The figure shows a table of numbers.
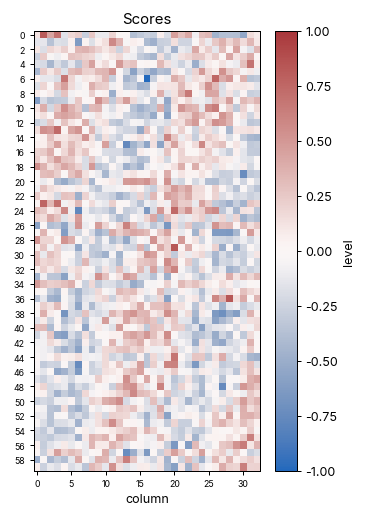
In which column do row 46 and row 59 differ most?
20
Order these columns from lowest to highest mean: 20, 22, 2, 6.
6, 2, 22, 20
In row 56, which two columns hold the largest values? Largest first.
30, 29
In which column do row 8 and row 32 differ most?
22
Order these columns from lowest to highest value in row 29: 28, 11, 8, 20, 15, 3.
8, 11, 28, 3, 15, 20
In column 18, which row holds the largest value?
48
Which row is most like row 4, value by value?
55
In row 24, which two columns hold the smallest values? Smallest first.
6, 16
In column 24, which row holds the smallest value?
40
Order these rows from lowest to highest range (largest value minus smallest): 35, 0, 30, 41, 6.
35, 30, 41, 0, 6
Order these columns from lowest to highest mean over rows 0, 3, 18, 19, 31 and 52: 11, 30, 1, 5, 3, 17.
30, 17, 11, 5, 3, 1
